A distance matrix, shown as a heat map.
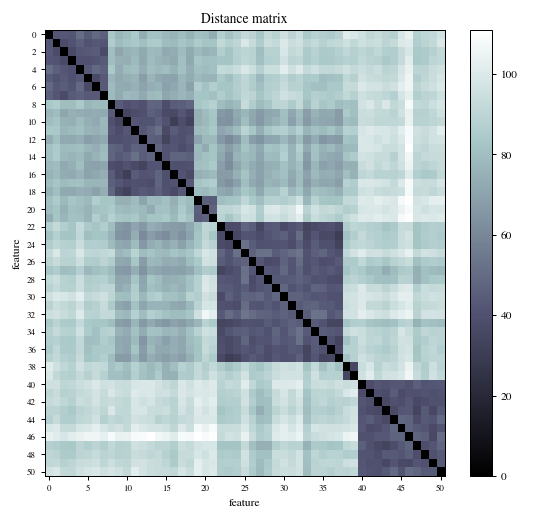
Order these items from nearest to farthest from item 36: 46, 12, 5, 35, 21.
35, 12, 5, 21, 46
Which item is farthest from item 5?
46
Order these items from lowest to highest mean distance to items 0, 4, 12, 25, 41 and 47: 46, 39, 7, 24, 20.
7, 24, 46, 20, 39
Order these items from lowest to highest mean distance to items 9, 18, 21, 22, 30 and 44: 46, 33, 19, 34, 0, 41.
33, 34, 19, 0, 41, 46
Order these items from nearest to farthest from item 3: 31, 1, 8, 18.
1, 18, 8, 31
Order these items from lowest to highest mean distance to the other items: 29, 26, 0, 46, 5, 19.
26, 29, 5, 0, 19, 46
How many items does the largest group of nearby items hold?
16
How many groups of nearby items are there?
6
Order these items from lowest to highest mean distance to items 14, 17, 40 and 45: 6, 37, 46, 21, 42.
42, 46, 37, 6, 21
